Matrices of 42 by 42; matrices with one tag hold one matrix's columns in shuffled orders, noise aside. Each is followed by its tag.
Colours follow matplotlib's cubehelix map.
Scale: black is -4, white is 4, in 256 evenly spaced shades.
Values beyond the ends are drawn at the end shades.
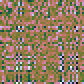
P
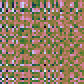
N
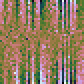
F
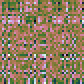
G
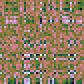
G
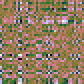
G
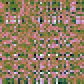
G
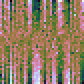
F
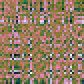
G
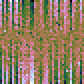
F
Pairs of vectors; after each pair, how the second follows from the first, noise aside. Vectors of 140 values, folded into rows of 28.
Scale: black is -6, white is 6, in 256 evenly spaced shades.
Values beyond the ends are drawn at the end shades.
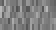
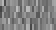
negated.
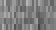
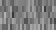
wrapped around.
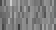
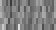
negated.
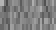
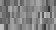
wrapped around.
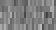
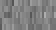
reversed, shrunk.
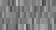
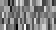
scaled up.
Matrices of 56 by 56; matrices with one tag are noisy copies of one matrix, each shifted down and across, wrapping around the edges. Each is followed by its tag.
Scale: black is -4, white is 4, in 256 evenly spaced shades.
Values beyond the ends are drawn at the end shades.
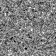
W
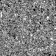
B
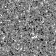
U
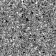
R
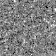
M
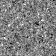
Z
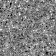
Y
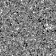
U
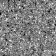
B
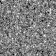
B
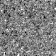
R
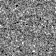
W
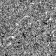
Z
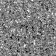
B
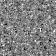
R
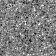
R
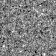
M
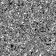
Y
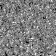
Z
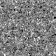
W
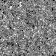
B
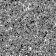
M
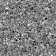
W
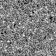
Y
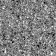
B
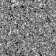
U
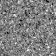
Z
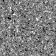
Z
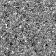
R
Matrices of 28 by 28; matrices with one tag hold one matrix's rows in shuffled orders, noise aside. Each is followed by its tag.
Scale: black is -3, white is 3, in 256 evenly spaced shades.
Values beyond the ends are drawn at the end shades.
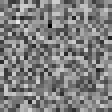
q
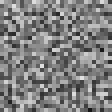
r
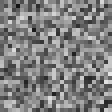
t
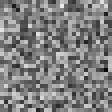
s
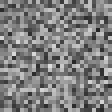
t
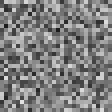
q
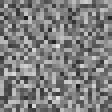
q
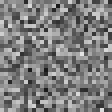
s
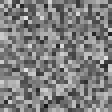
s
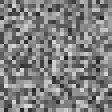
q
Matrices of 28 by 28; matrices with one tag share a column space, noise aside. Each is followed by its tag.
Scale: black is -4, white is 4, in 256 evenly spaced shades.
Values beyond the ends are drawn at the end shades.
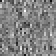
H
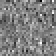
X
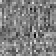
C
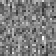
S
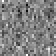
H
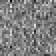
H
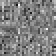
S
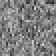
C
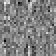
S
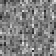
H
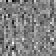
X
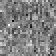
H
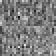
S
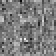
X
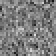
C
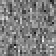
S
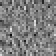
C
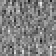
S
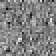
X
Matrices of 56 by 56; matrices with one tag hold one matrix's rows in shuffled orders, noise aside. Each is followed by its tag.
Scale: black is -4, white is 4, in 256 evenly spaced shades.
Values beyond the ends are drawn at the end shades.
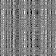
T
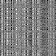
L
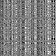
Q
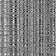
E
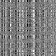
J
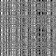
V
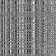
J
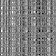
V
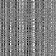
J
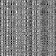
L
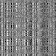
L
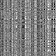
Q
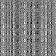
T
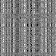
T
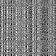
L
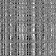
J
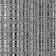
E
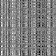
V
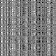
V
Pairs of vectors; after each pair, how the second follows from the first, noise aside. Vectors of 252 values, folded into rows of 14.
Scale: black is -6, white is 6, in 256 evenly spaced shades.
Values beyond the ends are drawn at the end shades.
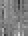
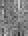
negated.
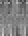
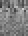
wrapped around, negated.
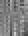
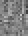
wrapped around, negated.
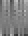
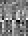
wrapped around, negated, scaled up.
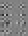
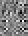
reversed, scaled up.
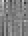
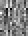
wrapped around, negated, scaled up.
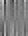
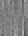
reversed, negated, shrunk.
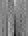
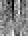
reversed, scaled up.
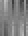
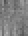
reversed, negated, shrunk.
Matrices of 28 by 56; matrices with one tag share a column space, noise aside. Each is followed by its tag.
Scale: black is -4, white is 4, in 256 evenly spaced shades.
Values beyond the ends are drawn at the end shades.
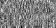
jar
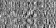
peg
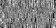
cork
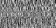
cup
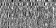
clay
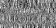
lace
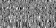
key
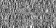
jar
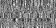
cork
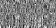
jar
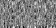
jar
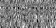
key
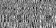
key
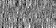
cork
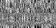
lace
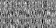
peg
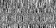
lace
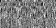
clay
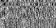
clay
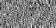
cup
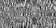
cup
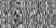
peg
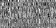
clay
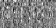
clay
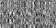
peg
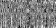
jar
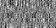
cork
